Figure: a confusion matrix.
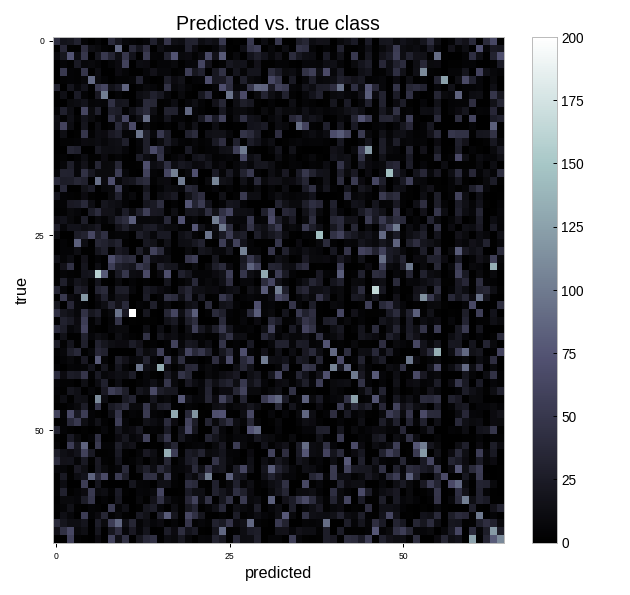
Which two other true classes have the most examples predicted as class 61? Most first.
33, 1
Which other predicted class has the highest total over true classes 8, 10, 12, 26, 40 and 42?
55
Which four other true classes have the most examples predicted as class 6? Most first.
30, 46, 18, 41
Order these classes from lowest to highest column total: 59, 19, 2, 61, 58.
2, 59, 61, 19, 58
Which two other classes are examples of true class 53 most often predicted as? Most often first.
16, 36
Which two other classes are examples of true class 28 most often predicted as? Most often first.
47, 8
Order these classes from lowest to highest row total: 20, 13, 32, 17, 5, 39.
13, 20, 39, 5, 32, 17
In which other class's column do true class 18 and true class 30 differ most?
23
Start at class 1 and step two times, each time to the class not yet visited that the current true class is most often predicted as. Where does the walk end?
19
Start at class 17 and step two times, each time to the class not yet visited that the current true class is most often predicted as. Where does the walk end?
20
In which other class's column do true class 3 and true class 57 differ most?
58
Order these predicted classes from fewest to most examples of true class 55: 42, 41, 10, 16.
41, 16, 10, 42
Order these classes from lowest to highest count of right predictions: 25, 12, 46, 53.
25, 46, 12, 53
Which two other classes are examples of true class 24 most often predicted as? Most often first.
49, 20
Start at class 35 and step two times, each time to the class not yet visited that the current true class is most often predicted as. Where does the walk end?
63
